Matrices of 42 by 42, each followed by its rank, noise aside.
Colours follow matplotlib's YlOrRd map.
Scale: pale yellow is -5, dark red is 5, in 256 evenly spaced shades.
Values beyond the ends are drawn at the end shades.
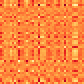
two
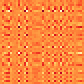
two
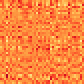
three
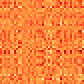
three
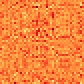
six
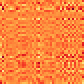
three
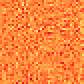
eight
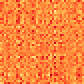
four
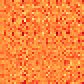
six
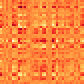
two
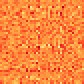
six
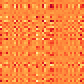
two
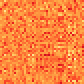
eight
